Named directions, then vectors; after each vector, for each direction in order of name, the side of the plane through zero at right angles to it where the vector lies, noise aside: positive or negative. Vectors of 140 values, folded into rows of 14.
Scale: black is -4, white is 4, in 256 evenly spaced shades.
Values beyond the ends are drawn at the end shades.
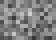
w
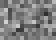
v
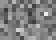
negative, negative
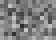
positive, negative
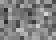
negative, negative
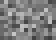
negative, positive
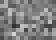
negative, positive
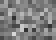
negative, positive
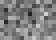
negative, negative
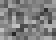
positive, negative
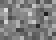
positive, positive
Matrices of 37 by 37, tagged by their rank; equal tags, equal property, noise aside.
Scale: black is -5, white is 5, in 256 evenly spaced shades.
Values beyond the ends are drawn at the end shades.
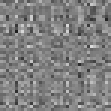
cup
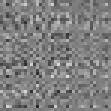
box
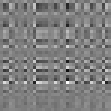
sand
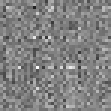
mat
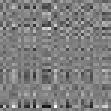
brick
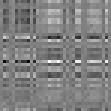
sand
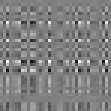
sand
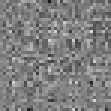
mat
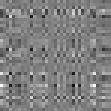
brick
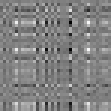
sand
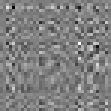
box
